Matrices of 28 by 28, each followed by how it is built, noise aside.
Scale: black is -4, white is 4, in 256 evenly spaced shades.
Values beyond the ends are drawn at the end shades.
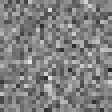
noise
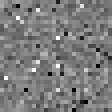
sparse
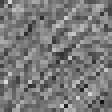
Hankel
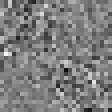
block diagonal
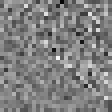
upper triangular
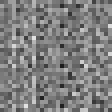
repeating rows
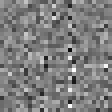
uneven columns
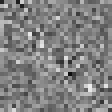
block diagonal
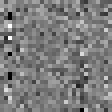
uneven columns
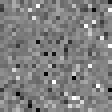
sparse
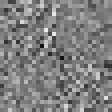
block diagonal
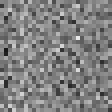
repeating rows
